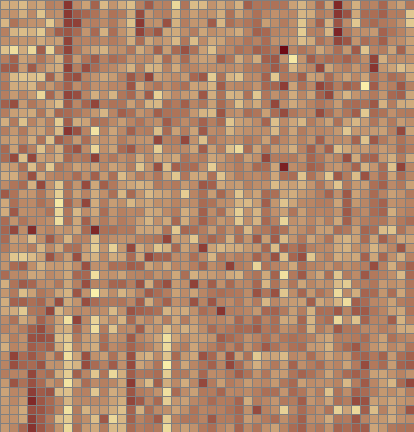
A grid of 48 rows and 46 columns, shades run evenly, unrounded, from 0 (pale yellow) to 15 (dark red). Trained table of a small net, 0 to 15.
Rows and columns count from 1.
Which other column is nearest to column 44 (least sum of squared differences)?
28
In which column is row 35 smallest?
3
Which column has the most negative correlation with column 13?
34
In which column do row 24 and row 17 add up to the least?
27
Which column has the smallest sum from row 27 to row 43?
8
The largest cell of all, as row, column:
6, 32
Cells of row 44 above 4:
41
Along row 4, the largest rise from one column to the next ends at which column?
38
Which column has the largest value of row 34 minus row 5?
22
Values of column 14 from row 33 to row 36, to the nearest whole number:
4 8 6 4
